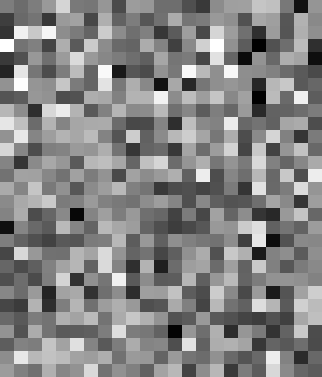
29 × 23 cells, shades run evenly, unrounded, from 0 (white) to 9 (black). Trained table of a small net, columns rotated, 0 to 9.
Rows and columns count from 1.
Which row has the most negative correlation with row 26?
11
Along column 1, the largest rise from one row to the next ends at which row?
5
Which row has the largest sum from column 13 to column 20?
25
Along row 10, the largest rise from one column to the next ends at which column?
18
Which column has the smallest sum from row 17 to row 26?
9
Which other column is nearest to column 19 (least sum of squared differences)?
23
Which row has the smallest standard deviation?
16
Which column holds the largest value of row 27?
19
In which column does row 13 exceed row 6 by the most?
2
